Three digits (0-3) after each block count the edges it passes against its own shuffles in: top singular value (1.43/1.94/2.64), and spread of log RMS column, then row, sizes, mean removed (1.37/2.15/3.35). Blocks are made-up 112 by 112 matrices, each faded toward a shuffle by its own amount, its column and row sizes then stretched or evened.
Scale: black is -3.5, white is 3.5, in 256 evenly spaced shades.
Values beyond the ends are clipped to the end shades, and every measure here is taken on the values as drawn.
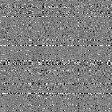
3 1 3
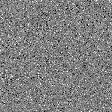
1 0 0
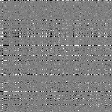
3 2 3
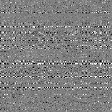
3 1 3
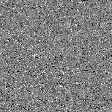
1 0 1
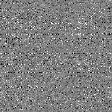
2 1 2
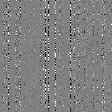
2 3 1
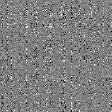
1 3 2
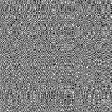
3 1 1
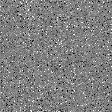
1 1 1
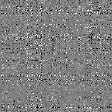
2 2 3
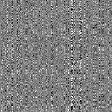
3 3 1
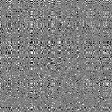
3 2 2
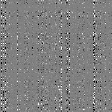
2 3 2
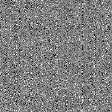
1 2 1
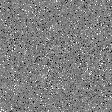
1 0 0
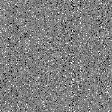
1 2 0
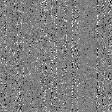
0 3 0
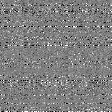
2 0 3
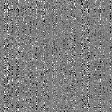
2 3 1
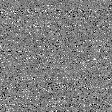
0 0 2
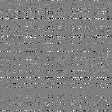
2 2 3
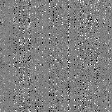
0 3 1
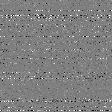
1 0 3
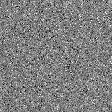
1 0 0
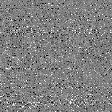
2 0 2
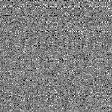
2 1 2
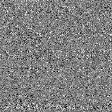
0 1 2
